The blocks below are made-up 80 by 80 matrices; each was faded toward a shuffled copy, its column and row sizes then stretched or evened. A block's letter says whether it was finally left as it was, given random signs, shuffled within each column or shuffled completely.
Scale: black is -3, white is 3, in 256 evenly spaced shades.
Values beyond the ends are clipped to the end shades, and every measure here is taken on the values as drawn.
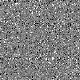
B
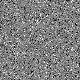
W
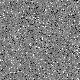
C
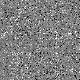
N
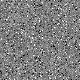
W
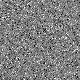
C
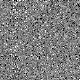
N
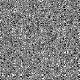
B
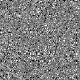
B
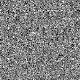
N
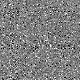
B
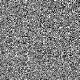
B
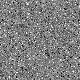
C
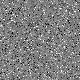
C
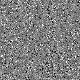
W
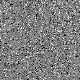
W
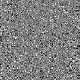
B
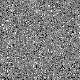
N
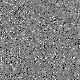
N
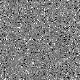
N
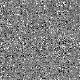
N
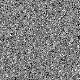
W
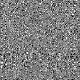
B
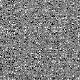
B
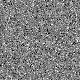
C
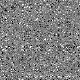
B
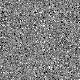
N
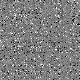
N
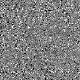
B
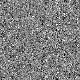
W
